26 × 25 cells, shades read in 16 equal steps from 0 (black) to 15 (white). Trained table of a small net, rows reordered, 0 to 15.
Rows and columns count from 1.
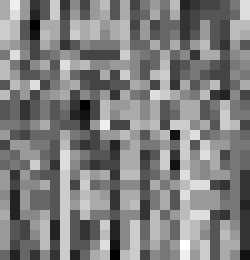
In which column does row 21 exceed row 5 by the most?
7
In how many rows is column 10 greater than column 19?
6
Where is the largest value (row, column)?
25, 19
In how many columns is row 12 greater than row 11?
4
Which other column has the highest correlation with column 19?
14
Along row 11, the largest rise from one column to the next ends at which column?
11
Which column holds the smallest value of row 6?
20
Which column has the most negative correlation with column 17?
18
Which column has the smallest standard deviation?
24
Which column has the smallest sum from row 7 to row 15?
9
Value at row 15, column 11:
6
